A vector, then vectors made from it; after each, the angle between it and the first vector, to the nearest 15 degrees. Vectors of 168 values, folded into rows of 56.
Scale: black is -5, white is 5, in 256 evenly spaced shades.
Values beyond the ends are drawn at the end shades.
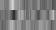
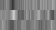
165 degrees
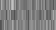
60 degrees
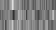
30 degrees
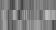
105 degrees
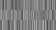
105 degrees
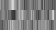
30 degrees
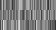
90 degrees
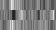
30 degrees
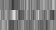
150 degrees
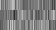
45 degrees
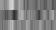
30 degrees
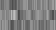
150 degrees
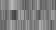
30 degrees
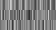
90 degrees
